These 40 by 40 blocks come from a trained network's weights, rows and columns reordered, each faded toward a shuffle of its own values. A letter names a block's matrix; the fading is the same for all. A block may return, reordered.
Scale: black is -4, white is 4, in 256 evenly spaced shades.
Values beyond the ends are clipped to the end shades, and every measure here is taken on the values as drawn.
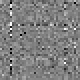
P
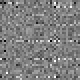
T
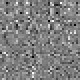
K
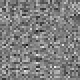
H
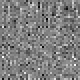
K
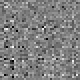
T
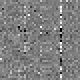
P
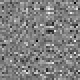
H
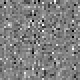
K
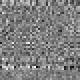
H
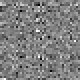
K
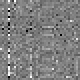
P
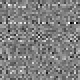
H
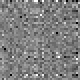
T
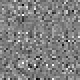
K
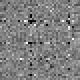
T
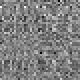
P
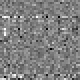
T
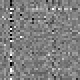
P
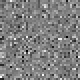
K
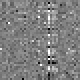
P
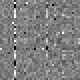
P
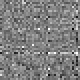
P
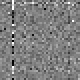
P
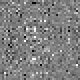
K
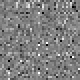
K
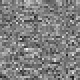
H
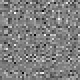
K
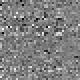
K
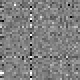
P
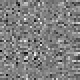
K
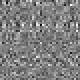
H
